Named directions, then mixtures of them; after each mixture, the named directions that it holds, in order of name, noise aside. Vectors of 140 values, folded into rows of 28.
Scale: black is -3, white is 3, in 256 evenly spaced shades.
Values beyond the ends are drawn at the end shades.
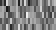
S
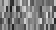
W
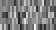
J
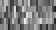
J, W.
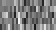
J.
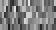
J, W.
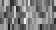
J, W.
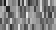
S.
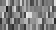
S, W.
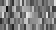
S, W.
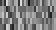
J, S.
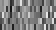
J, W.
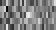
S, W.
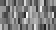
J, S.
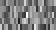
J, S.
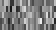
W.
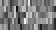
J, W.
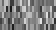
W.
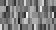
J, S.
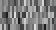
J.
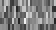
J, W.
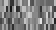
W.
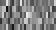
S, W.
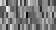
S.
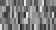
J, S.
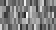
J, S.
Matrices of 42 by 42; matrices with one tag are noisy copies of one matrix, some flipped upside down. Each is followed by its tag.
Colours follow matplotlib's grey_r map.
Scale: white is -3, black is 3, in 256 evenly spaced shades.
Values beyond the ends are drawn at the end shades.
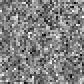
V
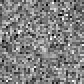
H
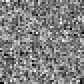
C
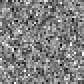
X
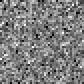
C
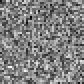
X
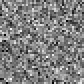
H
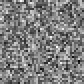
V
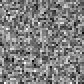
C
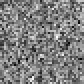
V
